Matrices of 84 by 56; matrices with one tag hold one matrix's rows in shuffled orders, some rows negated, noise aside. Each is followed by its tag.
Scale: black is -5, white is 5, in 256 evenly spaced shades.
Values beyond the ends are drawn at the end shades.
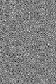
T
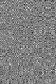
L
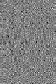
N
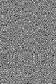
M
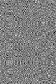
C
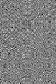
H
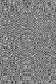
H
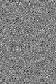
T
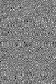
M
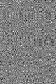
L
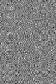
C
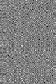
N
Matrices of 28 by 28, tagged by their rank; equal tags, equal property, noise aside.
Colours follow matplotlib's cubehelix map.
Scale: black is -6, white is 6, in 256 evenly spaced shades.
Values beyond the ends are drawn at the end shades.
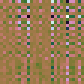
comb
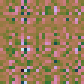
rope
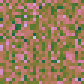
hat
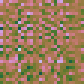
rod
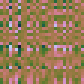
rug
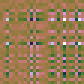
comb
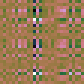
comb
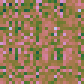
rod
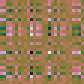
comb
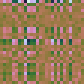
comb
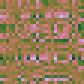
rope
